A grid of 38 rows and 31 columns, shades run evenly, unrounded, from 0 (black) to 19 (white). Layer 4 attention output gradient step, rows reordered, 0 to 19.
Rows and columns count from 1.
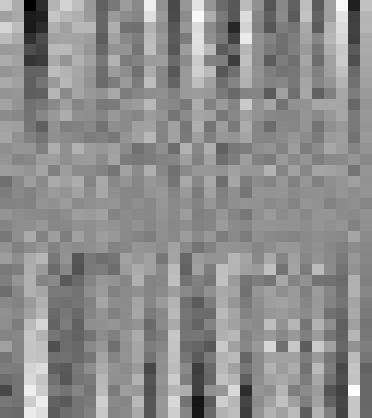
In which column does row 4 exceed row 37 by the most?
17
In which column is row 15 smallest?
19
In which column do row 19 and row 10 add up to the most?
21
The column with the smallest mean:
16
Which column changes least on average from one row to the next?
31
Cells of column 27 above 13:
5
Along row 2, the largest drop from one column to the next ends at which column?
30
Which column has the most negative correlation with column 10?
11
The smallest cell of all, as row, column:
1, 3
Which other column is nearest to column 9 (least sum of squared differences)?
24
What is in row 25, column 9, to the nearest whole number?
9
